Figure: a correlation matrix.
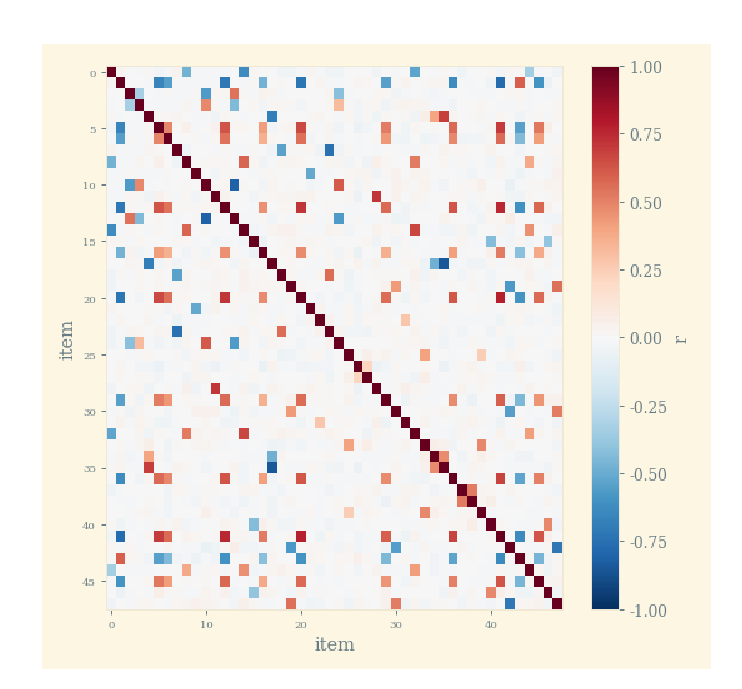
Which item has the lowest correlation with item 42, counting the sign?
47
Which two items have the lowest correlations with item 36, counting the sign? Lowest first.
1, 43
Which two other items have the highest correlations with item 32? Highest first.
14, 8
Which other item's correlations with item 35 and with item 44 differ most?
17
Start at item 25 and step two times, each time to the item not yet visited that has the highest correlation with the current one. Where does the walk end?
39
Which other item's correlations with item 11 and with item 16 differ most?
28
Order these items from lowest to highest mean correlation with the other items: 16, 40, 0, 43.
43, 0, 40, 16
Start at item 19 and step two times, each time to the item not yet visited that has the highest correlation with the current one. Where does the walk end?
30
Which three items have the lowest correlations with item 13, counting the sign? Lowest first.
10, 24, 3
